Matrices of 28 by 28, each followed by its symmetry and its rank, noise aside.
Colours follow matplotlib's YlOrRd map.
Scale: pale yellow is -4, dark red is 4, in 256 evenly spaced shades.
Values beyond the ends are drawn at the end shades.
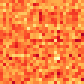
no symmetry, rank five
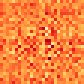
no symmetry, rank five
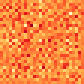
symmetric, rank five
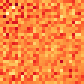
symmetric, rank five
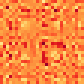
symmetric, rank six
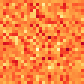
antisymmetric, rank six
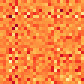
antisymmetric, rank four
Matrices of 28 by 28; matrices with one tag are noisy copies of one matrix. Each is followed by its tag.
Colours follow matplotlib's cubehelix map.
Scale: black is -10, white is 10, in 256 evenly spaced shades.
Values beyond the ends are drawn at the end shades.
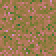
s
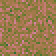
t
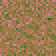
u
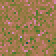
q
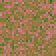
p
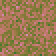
t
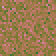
q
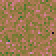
u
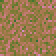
p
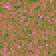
s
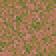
t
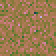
q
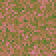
s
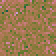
u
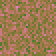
t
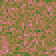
q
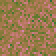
p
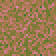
t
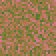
u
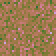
p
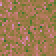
s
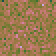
p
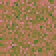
p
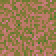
s
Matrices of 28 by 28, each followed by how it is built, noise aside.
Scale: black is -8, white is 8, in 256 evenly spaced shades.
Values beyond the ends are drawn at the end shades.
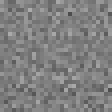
repeating columns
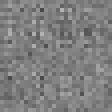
low rank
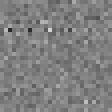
uneven rows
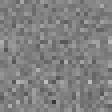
uneven rows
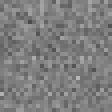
repeating columns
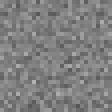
repeating columns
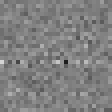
uneven rows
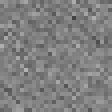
Toeplitz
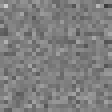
low rank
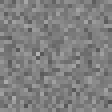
repeating columns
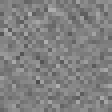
Toeplitz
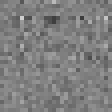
low rank
